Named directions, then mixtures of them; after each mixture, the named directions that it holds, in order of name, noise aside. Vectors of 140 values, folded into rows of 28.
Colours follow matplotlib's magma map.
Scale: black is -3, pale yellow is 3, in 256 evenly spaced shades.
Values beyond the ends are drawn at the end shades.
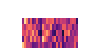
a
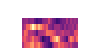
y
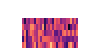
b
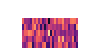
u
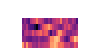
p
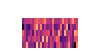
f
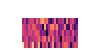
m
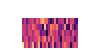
m.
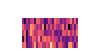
b.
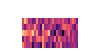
a, u.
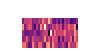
u.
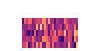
f, u.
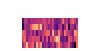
f, y.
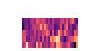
f, p, y.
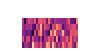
a, u.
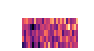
b, m, y.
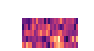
p, u, y.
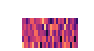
m.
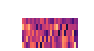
f, m.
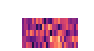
p, u.
